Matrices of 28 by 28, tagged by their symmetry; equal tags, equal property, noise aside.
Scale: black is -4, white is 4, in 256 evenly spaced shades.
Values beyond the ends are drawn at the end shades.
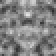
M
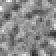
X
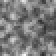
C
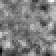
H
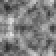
C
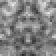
M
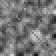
X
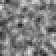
H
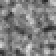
H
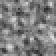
H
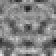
M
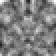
M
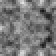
C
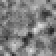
H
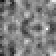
C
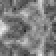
C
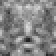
M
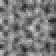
C
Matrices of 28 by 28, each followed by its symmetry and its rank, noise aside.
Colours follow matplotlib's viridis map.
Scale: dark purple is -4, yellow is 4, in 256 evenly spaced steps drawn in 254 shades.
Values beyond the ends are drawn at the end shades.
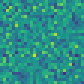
symmetric, rank eight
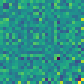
symmetric, rank six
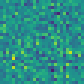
antisymmetric, rank six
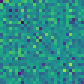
symmetric, rank six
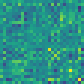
symmetric, rank four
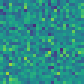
no symmetry, rank eight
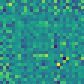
antisymmetric, rank six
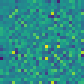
symmetric, rank six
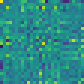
symmetric, rank six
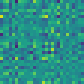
antisymmetric, rank four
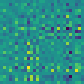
antisymmetric, rank four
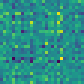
antisymmetric, rank four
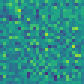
antisymmetric, rank eight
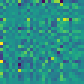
antisymmetric, rank four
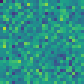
symmetric, rank eight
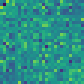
symmetric, rank six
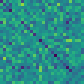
symmetric, rank eight
